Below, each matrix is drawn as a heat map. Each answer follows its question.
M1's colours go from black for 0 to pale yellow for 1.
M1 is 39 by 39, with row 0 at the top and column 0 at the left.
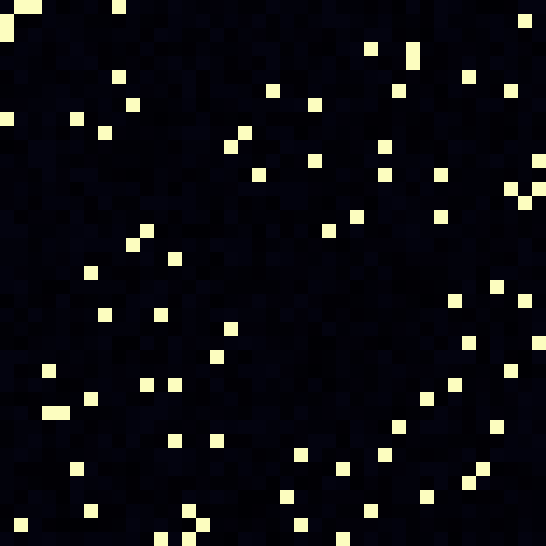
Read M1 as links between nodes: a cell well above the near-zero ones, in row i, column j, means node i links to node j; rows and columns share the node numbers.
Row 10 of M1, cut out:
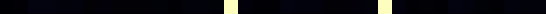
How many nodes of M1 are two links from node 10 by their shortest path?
3
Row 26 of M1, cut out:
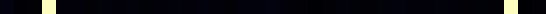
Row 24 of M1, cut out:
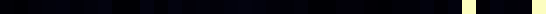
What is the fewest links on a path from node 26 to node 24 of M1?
4
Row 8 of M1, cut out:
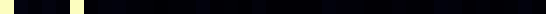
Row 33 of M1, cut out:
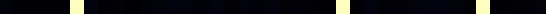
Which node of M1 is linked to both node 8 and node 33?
node 5
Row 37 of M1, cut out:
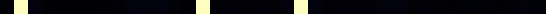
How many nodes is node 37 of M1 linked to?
3
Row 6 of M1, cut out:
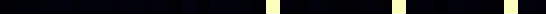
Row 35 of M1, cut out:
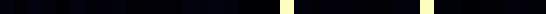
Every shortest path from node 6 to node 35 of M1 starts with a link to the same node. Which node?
node 28
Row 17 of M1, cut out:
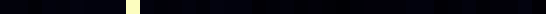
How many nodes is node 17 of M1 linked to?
1
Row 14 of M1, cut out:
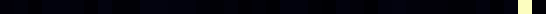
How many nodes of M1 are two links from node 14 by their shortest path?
2
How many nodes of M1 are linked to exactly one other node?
10
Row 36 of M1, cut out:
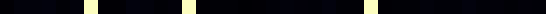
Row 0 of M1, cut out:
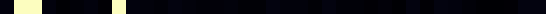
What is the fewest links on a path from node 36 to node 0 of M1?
7
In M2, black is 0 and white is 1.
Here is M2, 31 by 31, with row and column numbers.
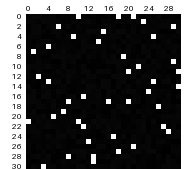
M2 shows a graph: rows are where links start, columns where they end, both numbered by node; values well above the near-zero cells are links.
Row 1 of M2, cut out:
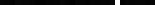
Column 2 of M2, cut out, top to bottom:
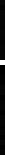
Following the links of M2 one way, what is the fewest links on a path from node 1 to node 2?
6
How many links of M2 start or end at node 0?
4
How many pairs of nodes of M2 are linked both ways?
1
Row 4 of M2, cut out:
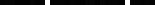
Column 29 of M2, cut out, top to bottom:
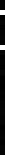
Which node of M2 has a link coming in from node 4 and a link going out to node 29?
node 9
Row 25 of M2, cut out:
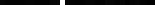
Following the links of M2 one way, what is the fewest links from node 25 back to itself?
5
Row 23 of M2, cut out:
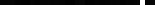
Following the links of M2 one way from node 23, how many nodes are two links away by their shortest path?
2
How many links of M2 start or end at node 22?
3
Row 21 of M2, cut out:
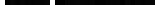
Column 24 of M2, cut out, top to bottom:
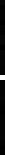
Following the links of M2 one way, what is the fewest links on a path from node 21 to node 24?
7
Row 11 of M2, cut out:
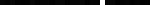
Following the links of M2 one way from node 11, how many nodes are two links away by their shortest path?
2
